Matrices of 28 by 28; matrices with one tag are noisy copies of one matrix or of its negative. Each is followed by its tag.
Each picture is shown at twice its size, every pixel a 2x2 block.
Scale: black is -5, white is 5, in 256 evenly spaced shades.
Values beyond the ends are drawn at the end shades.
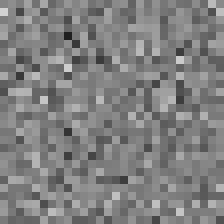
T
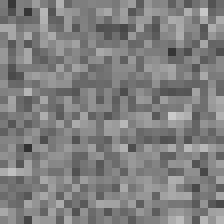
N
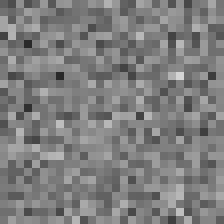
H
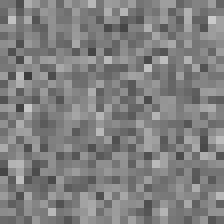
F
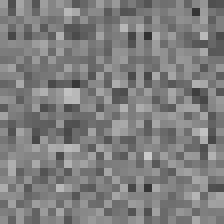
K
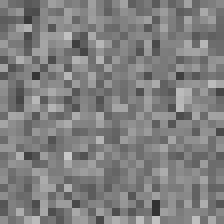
T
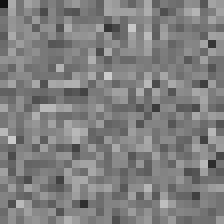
K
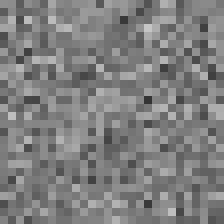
F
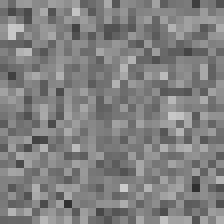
N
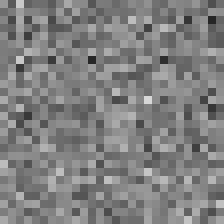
F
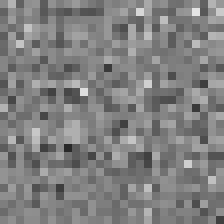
K
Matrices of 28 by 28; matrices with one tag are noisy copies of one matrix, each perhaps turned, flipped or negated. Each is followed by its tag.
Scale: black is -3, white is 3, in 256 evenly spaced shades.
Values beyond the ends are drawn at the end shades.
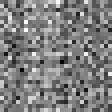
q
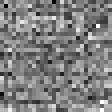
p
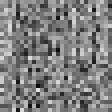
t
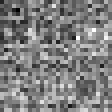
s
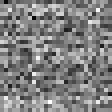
t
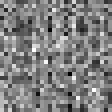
p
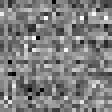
p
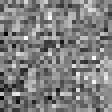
s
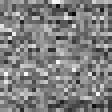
t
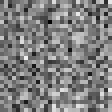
q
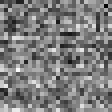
p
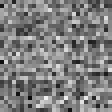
p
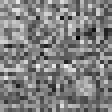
s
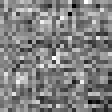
s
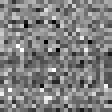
q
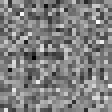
q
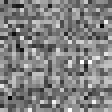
q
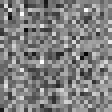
q
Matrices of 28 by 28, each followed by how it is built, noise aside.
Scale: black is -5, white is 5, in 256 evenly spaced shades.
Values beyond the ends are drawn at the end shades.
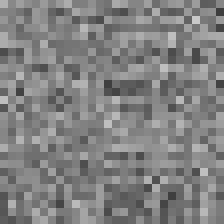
blocks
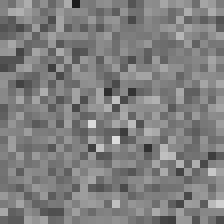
block diagonal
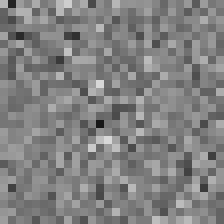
block diagonal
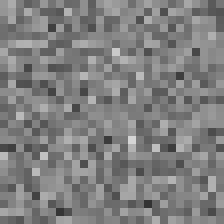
noise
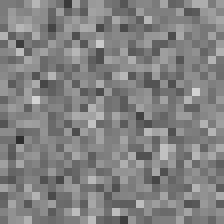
repeating rows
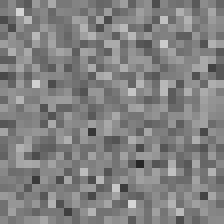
noise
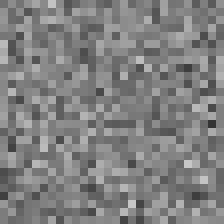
noise
